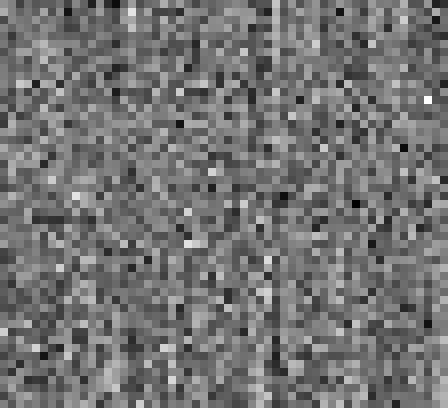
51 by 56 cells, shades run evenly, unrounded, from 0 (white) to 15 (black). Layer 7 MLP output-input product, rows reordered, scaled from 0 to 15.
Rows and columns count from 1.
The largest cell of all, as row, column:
26, 45
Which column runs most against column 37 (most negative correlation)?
2
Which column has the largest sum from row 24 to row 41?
35
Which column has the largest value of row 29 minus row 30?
40
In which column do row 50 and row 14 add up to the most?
23
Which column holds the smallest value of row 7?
31
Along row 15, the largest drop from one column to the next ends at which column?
37
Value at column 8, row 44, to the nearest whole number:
13
